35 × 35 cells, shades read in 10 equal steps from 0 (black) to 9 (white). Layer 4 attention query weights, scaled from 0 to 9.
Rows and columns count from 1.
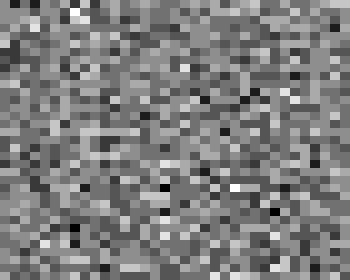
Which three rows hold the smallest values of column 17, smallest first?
24, 27, 19
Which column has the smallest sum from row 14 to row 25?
4
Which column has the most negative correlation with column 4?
34
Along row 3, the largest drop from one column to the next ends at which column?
10
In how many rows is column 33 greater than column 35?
15
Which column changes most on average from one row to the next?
30
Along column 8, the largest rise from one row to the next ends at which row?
2
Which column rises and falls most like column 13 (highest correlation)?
14
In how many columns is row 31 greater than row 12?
13
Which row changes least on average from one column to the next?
11
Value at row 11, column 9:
5
